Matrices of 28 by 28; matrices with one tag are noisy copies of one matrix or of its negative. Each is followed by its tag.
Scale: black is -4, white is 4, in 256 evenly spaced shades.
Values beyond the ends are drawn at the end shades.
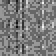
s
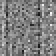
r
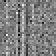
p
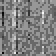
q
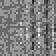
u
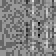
u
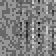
u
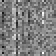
q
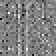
p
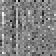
q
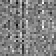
s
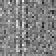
s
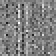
p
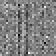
p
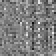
u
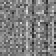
u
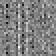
p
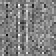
p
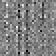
p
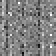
r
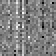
s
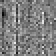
q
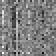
q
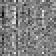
q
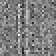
p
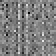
p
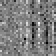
u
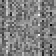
r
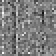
q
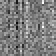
s
